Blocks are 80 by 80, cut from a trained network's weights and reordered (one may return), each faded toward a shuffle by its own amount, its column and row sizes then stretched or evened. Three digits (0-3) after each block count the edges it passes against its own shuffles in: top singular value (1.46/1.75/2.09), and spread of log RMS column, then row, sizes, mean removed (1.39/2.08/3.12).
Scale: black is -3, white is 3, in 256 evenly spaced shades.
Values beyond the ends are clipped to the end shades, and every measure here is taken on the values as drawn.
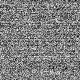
1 0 1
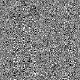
1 2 1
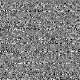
0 0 3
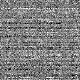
3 2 2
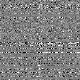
0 1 3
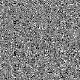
1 1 1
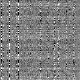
3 3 0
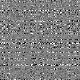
0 2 3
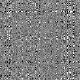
1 3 2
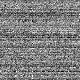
3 0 2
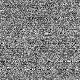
0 0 2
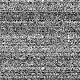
3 1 1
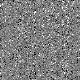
0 2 0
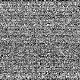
2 1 2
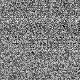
0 1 1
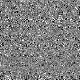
1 0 2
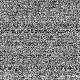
1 0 2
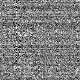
2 2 0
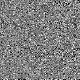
0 1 2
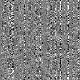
3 3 0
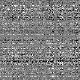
2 2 3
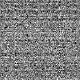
2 2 0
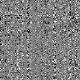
0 3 2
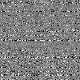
1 0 3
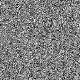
0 1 1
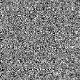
1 1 2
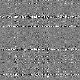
2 2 3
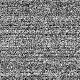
2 1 1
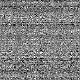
2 2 2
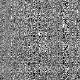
0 3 0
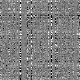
2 3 1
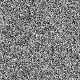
0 0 0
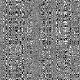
3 3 1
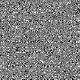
1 1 2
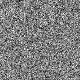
0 1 0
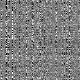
1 3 0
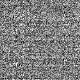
0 2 1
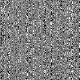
0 3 0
